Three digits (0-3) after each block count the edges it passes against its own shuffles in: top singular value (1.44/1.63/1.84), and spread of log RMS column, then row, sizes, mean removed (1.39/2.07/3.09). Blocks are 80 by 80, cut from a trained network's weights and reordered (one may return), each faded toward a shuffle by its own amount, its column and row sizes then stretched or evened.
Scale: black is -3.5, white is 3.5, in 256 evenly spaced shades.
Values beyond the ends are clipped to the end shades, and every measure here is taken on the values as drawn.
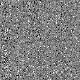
1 2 0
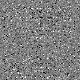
1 1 1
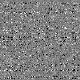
0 1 2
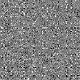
3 2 1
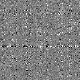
2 2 2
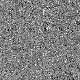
0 0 0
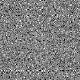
3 1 1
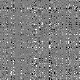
3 3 2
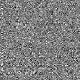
2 1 1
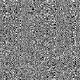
2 2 0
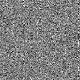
1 1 0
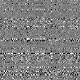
3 1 3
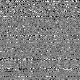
0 0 3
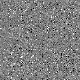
0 2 1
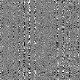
1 3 1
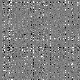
2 3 2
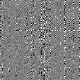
3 3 1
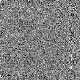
1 1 0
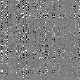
2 3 2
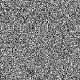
3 1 0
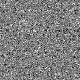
1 0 1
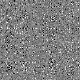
1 2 1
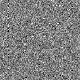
2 1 0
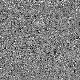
0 0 1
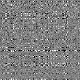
3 2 3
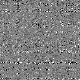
2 1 2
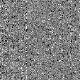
0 2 0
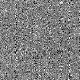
1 2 0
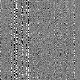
3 3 0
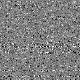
2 0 2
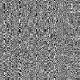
3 2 0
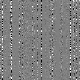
2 3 0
